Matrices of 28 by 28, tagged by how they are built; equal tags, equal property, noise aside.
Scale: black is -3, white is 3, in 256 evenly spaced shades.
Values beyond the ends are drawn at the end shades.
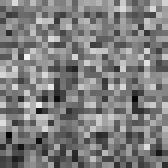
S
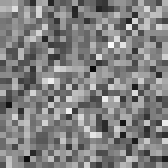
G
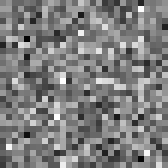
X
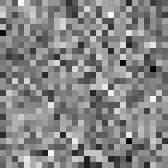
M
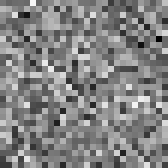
M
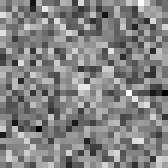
M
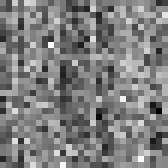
S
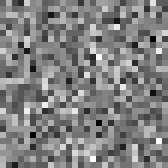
X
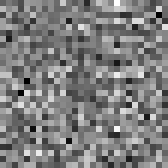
S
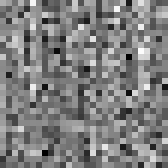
S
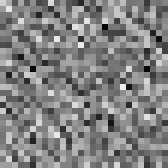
M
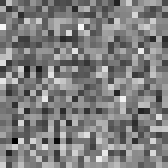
S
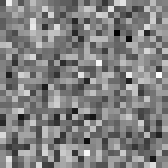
X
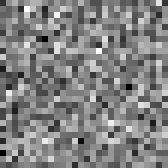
X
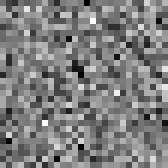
M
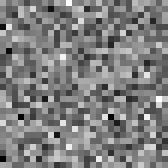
X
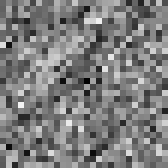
G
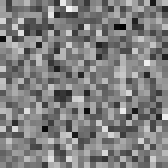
X
